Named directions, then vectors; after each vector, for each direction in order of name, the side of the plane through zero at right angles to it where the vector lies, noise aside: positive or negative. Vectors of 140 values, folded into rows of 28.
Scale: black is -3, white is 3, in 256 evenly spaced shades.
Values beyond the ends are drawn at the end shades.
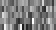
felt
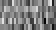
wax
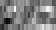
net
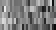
positive, negative, positive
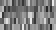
negative, negative, negative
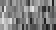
positive, negative, positive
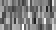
negative, negative, negative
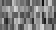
negative, positive, positive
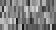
positive, negative, positive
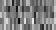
positive, negative, negative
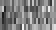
negative, positive, negative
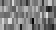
negative, negative, positive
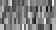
negative, negative, negative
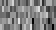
negative, negative, positive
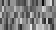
negative, positive, positive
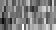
negative, positive, negative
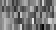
positive, negative, negative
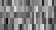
negative, positive, positive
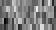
negative, positive, positive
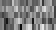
negative, positive, positive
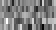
positive, negative, negative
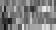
negative, positive, negative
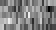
negative, negative, positive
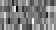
positive, positive, negative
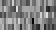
negative, negative, positive
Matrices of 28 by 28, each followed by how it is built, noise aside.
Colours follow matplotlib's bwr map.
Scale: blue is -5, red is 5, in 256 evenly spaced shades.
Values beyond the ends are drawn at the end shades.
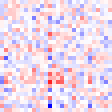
low rank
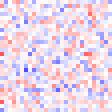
repeating rows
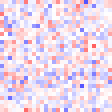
low rank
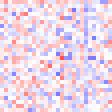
repeating rows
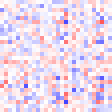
low rank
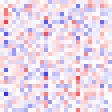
uneven columns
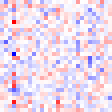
uneven columns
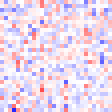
uneven columns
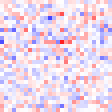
uneven rows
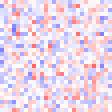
blocks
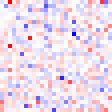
sparse
